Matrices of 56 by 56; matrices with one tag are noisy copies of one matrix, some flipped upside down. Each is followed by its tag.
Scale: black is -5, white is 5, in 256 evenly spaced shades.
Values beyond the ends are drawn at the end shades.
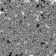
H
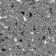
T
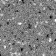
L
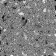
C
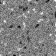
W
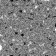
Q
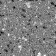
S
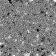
H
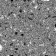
Q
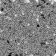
H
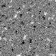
T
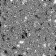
C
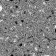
Q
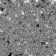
H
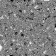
Q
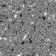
T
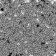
H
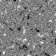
W
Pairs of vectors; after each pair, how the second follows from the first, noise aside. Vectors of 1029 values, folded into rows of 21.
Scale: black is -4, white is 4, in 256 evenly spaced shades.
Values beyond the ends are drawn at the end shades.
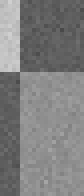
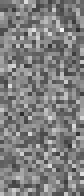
shuffled.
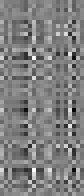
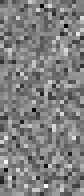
shuffled.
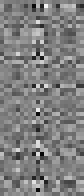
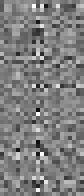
negated.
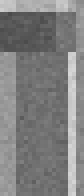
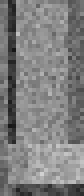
reversed, negated.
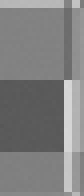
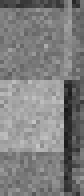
negated.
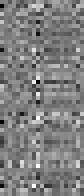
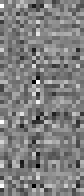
negated.
